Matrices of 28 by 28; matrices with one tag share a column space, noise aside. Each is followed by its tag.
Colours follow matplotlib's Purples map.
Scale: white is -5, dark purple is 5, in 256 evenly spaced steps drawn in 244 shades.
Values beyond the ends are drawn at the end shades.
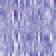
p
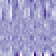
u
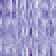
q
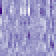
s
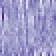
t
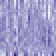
t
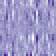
p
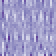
p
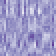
s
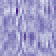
s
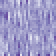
p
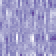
p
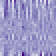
u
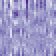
q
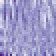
t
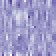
p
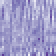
t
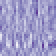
s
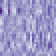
s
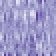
p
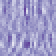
s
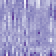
t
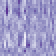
s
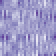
p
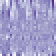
u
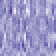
s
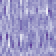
s
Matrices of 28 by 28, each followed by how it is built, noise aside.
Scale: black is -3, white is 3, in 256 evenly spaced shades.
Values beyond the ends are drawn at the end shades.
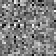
low rank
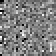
uneven columns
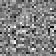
low rank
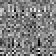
low rank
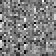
uneven columns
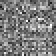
blocks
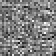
blocks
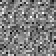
repeating columns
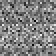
repeating columns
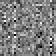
uneven columns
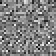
repeating columns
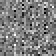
uneven columns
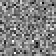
low rank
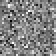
noise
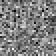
noise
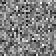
noise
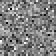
noise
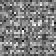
blocks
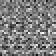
repeating columns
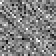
Toeplitz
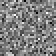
noise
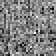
blocks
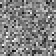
noise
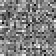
blocks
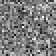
noise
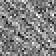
Toeplitz
